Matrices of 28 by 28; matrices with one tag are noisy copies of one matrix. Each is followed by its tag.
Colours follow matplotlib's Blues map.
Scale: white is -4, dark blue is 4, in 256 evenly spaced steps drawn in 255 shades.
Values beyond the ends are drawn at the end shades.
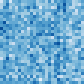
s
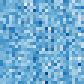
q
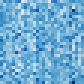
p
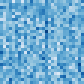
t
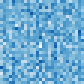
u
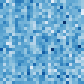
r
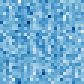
r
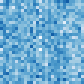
s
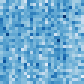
s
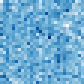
s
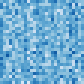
p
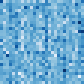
t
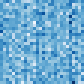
p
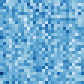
q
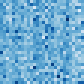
q
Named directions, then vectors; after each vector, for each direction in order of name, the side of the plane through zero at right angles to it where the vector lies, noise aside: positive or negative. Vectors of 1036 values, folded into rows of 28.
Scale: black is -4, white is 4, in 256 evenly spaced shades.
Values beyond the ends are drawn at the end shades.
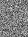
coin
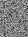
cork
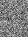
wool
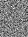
negative, positive, negative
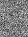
positive, positive, negative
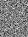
negative, positive, negative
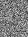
negative, negative, negative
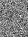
positive, positive, positive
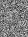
negative, negative, negative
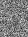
negative, negative, negative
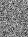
negative, positive, positive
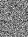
negative, positive, negative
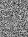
positive, positive, positive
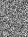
positive, negative, negative
